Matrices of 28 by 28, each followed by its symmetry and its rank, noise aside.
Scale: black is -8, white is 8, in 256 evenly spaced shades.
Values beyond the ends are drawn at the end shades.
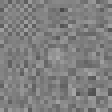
symmetric, rank four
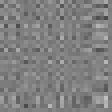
no symmetry, rank two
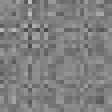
symmetric, rank two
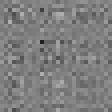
no symmetry, rank three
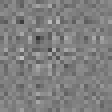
symmetric, rank two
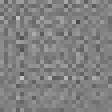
no symmetry, rank four
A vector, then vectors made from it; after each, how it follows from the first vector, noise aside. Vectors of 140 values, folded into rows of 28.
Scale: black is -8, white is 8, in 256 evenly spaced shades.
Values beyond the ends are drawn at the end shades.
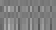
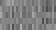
wrapped around, negated.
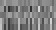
negated, scaled up.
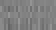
negated, shrunk.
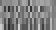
negated, scaled up.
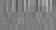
reversed, partly zeroed.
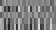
negated, scaled up.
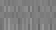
shrunk.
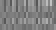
reversed.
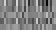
reversed, negated, scaled up.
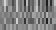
reversed, negated, scaled up.
